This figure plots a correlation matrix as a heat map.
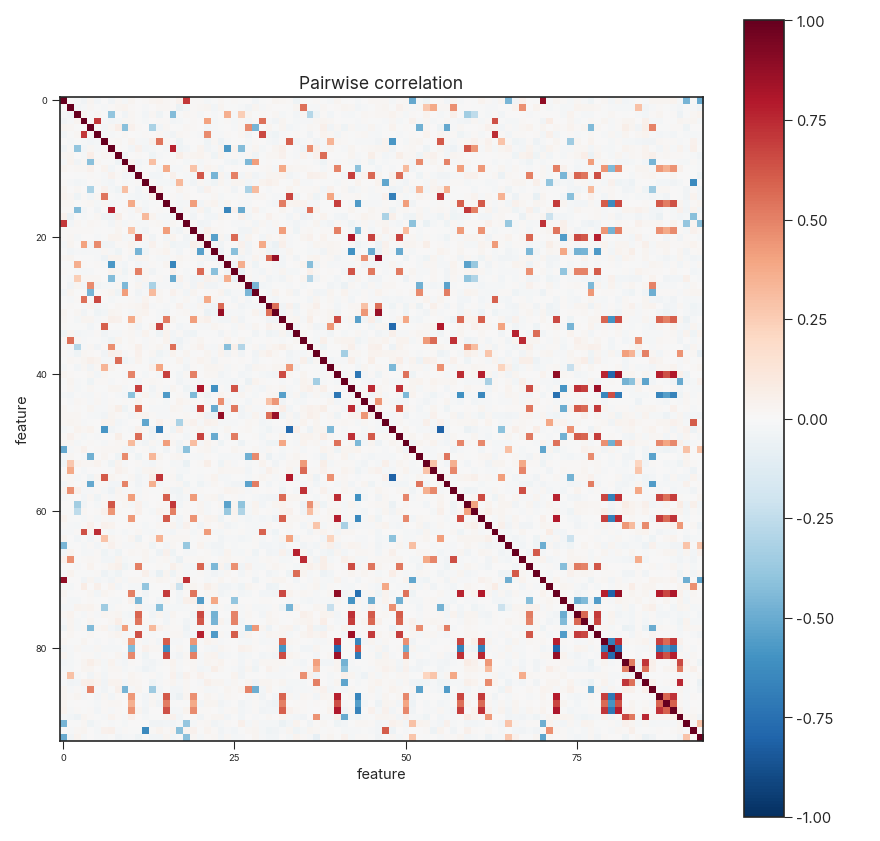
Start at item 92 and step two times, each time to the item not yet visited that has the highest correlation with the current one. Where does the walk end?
71
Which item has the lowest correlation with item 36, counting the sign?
24
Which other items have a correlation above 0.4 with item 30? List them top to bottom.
23, 31, 46
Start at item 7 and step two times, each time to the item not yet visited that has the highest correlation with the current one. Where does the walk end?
59
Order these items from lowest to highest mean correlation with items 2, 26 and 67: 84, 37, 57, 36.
36, 37, 84, 57
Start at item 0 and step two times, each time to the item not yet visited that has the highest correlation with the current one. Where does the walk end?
18
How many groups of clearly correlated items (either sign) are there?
13
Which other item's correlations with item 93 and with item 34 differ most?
66
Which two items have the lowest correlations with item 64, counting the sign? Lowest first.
48, 74
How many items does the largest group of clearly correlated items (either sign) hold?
16
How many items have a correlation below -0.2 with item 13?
3
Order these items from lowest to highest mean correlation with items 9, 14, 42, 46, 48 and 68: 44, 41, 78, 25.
41, 44, 25, 78
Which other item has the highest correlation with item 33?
55
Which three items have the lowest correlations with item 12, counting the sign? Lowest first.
92, 47, 71
